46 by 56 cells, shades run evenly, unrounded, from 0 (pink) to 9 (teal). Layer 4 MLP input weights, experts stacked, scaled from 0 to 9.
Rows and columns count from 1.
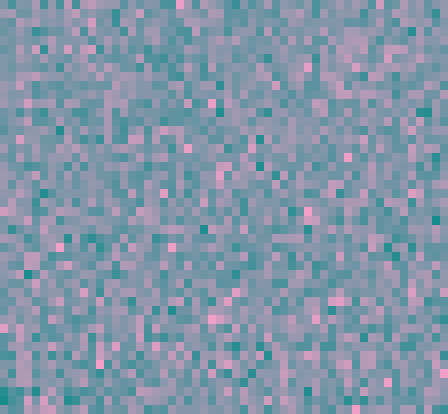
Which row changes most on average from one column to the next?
40
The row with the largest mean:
13
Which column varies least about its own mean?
38
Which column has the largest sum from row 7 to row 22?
22
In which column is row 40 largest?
34
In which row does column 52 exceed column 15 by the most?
39
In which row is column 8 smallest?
28
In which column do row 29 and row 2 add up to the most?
55
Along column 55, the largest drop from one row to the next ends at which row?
26
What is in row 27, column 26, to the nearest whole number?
6
